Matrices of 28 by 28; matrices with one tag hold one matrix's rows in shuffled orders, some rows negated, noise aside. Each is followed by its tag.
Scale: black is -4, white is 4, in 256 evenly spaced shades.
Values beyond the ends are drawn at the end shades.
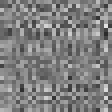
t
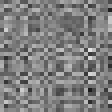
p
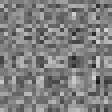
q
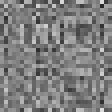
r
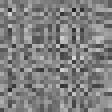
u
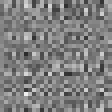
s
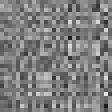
t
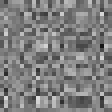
r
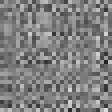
t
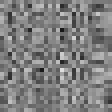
u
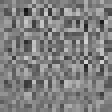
s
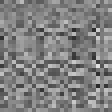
q
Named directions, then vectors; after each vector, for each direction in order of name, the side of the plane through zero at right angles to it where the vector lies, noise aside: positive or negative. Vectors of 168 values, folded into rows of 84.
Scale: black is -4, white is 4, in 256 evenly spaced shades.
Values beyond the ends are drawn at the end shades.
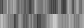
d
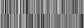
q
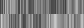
positive, negative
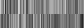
negative, positive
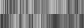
negative, positive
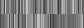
negative, negative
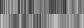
positive, negative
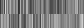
positive, negative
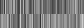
positive, negative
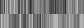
positive, negative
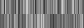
negative, negative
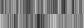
positive, positive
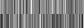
negative, positive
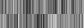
positive, positive
